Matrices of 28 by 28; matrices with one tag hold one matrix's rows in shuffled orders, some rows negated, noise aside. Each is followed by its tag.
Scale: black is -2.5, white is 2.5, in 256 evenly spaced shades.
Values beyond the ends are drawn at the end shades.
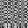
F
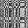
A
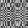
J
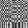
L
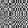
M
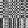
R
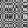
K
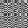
F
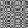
J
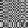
R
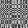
L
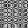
F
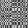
L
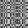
J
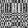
L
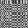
L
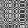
A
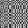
M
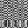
F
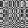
R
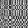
M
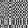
M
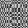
L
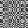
R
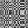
A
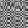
J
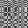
F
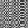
A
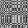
L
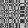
A
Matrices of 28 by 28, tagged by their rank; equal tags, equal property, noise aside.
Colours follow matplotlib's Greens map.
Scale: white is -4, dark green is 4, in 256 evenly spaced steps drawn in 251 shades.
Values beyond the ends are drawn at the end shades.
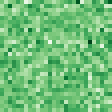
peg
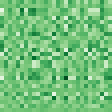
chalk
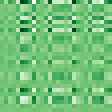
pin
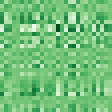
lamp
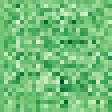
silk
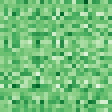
silk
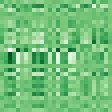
lamp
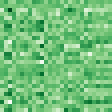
silk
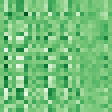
lamp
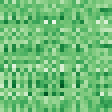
chalk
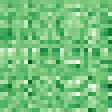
chalk
